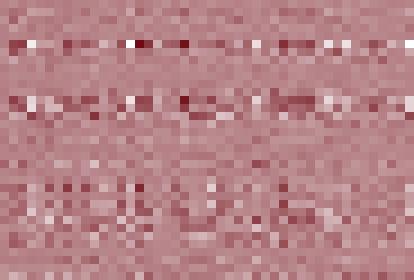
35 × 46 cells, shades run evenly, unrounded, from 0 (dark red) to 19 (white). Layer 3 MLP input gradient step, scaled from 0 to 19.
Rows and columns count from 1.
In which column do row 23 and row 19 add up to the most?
24
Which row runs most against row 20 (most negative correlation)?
30
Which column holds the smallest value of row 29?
17
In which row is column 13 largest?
26
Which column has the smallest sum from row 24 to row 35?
32
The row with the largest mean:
18
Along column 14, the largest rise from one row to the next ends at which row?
15
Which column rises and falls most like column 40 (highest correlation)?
45
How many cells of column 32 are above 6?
30
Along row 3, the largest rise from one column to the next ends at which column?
3
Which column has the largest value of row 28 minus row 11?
6
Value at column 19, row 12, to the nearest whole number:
10
